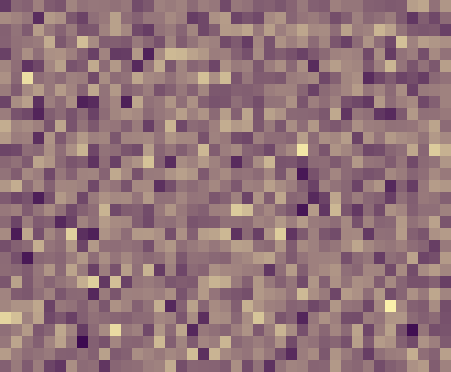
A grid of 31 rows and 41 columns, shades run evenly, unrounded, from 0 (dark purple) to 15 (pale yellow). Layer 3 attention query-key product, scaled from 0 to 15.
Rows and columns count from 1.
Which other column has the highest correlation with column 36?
15
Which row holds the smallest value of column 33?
18
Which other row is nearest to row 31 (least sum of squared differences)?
1
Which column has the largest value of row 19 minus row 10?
32
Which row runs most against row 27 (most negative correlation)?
13
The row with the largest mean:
12
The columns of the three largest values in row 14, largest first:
14, 25, 4
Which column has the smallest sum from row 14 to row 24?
28
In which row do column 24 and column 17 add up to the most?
5
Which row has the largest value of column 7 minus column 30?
20
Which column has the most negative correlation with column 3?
34
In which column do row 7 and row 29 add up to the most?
21
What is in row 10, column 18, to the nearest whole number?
8
